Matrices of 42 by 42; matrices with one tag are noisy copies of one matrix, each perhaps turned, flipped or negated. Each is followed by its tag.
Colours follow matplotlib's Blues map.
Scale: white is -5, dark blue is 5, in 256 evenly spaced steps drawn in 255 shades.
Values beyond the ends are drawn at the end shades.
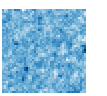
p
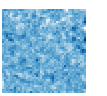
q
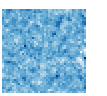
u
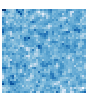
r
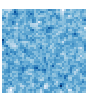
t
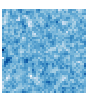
u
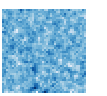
u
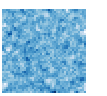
t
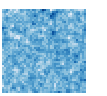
u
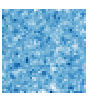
u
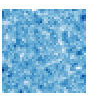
t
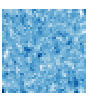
r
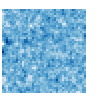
u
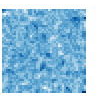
r
